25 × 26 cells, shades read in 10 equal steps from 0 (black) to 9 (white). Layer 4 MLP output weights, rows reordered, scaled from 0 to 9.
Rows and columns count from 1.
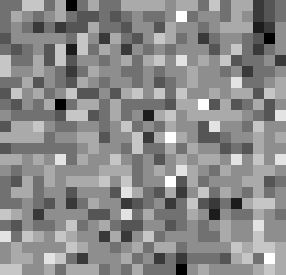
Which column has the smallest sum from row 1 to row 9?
24
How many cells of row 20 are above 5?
6
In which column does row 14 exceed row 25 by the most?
17
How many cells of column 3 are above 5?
8
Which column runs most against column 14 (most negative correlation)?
26
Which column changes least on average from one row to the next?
18
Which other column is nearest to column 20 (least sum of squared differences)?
4
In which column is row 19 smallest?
22
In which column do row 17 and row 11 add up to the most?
16
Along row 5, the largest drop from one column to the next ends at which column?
7
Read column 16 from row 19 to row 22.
2 4 3 5
